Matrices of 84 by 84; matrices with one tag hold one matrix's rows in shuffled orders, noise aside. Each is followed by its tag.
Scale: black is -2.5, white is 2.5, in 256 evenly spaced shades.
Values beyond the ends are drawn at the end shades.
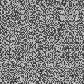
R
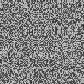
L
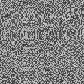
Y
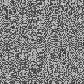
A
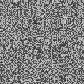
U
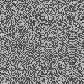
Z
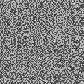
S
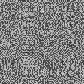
Y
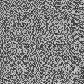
S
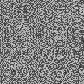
S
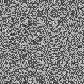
A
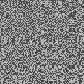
Z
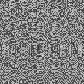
A
